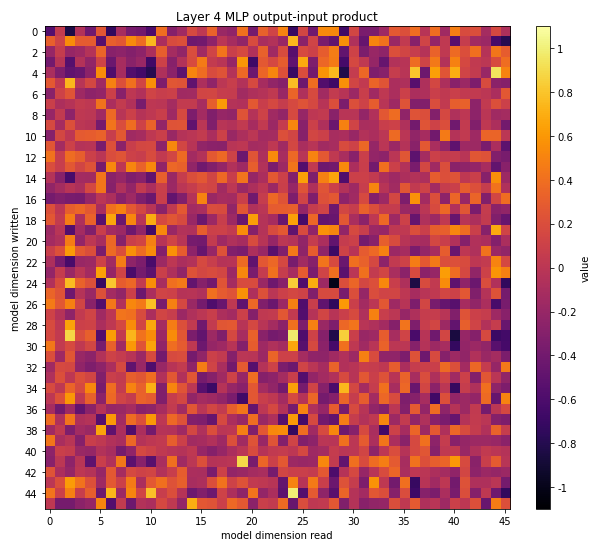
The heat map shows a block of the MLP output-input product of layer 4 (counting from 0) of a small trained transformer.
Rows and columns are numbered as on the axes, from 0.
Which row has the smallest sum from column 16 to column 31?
26
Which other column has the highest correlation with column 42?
28
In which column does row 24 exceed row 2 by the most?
24
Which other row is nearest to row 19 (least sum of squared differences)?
14
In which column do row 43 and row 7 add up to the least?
36
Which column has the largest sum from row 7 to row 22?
6
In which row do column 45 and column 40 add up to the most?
4
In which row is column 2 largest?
29
